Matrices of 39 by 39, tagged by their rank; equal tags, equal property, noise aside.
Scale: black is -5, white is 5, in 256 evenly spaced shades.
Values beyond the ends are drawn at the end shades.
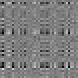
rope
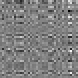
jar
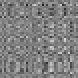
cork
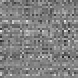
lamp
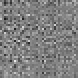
lamp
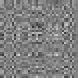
cork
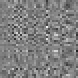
lamp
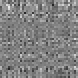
lamp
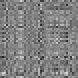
cork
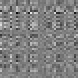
jar
